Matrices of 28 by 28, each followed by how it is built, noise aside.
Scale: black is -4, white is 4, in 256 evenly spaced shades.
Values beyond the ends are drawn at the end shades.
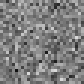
noise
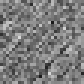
Hankel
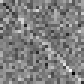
diagonal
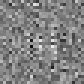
low rank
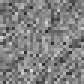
Hankel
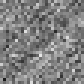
Hankel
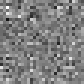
low rank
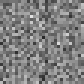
repeating rows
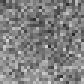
smooth
